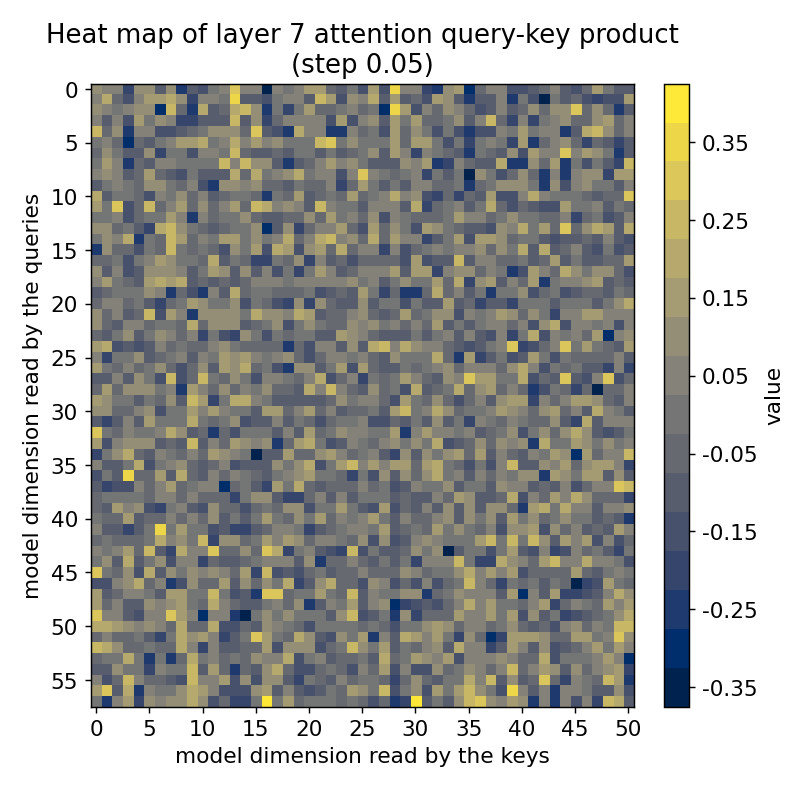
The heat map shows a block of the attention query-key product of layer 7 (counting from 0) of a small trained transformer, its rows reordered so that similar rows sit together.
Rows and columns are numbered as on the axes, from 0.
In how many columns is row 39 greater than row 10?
22
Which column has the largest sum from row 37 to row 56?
39
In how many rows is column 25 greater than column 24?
25
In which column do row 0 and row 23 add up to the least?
16
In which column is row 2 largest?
28
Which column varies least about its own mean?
2
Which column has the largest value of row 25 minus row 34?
15
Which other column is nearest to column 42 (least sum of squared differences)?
48
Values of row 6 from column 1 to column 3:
0.1 0 -0.1
